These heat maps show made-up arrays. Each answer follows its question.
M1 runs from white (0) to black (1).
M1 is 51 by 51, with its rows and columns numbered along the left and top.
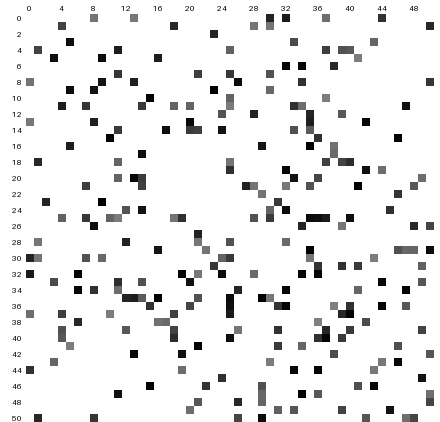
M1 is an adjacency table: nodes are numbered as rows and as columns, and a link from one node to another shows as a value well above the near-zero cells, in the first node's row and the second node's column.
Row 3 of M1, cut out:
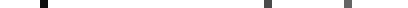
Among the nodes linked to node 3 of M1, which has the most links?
node 33
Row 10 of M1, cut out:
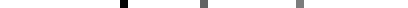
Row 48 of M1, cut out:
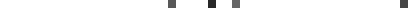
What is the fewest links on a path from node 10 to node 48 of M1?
4
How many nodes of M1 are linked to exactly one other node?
2
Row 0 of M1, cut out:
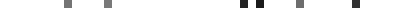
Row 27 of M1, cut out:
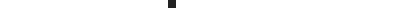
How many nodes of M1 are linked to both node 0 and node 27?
0
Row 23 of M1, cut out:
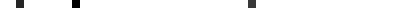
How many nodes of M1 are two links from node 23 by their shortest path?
7
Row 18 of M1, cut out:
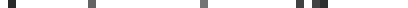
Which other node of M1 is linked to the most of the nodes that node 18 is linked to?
node 4
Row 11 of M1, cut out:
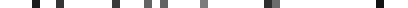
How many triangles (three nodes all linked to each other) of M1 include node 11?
7
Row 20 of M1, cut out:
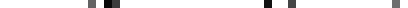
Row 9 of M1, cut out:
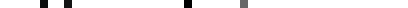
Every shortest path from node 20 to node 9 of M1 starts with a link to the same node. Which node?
node 13
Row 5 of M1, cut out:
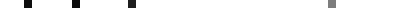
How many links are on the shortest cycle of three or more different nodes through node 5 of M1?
5
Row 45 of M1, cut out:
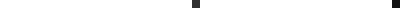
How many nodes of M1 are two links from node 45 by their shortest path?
8
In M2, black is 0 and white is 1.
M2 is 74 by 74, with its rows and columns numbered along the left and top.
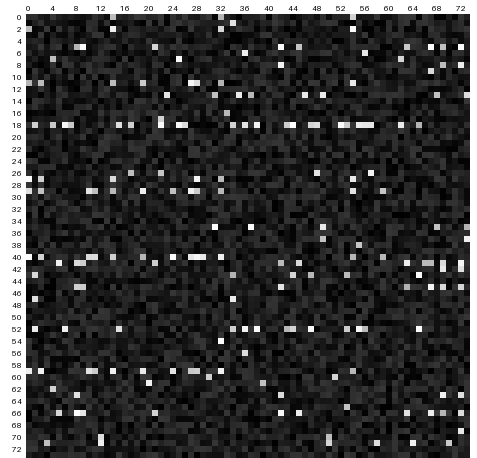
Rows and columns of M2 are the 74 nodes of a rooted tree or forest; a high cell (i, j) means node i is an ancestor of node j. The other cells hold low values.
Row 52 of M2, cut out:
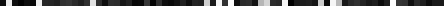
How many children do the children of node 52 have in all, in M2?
5
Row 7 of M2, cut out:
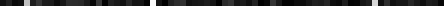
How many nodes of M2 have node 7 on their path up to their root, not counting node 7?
3
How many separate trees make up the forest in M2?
8
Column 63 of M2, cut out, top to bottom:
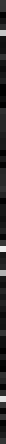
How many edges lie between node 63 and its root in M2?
4
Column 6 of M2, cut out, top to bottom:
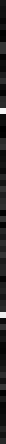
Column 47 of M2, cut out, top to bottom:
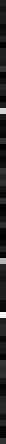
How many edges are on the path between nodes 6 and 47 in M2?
3
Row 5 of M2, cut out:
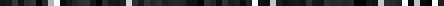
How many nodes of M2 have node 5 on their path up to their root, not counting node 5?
9
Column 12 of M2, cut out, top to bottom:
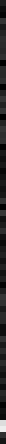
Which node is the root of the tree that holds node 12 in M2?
71
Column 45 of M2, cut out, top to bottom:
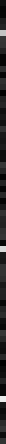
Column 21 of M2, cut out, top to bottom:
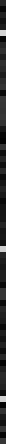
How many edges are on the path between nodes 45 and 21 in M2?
2
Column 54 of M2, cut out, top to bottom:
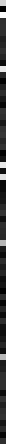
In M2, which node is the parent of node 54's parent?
2
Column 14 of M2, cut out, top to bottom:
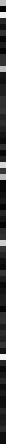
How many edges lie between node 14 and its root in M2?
7
